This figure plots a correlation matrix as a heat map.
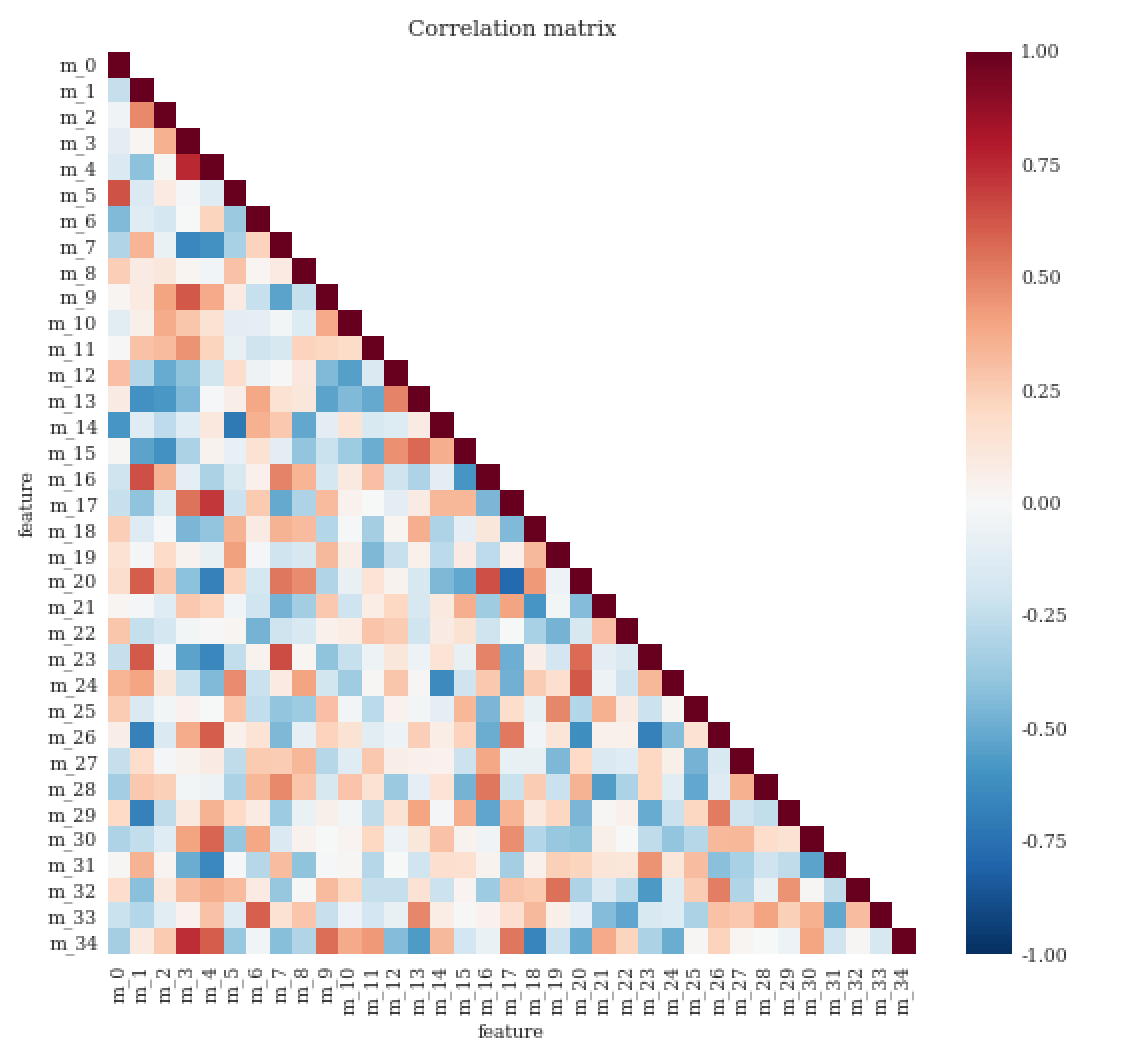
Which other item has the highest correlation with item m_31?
m_23
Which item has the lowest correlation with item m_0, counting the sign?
m_14
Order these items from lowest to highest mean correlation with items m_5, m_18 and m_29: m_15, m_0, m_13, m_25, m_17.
m_17, m_15, m_25, m_13, m_0
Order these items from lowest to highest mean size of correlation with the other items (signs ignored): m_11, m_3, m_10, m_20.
m_10, m_11, m_3, m_20
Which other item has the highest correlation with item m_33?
m_6
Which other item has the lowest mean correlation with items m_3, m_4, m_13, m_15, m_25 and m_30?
m_20
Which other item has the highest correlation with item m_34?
m_3
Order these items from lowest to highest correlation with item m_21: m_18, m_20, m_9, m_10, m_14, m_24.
m_18, m_20, m_10, m_24, m_14, m_9
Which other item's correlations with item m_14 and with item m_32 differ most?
m_5
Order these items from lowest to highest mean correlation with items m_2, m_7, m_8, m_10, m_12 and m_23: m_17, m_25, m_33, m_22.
m_17, m_25, m_22, m_33
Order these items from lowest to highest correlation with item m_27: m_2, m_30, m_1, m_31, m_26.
m_31, m_26, m_2, m_1, m_30
